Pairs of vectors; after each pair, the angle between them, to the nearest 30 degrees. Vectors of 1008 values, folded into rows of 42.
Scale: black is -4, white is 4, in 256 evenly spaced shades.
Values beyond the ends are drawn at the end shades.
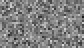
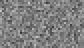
90 degrees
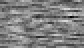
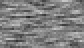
90 degrees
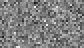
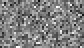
30 degrees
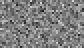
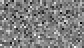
60 degrees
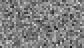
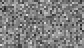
90 degrees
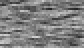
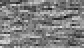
30 degrees
